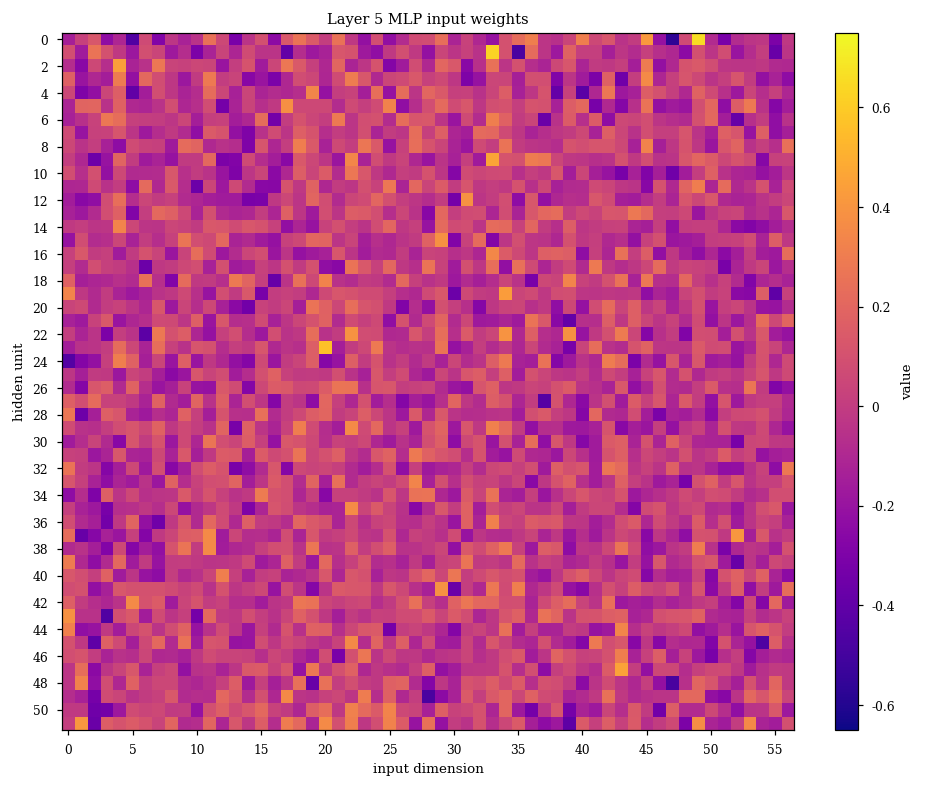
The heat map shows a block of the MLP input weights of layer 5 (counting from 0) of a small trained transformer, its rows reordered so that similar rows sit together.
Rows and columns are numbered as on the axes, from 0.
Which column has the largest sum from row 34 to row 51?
22
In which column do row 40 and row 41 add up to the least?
50
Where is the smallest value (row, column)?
0, 47
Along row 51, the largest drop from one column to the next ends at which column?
2
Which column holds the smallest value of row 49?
28
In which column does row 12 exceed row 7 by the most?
31
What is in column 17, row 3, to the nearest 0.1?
-0.1
